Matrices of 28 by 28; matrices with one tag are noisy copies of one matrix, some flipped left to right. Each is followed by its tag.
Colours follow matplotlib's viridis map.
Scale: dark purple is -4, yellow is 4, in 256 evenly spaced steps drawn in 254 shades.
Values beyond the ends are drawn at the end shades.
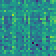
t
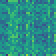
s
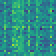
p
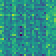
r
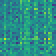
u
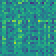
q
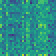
s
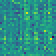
u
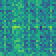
p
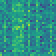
p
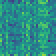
s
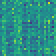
q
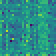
s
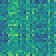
s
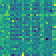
r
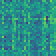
t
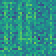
u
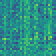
u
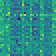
r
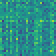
q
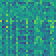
q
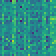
t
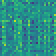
q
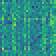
t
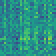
u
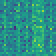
p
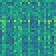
q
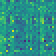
t
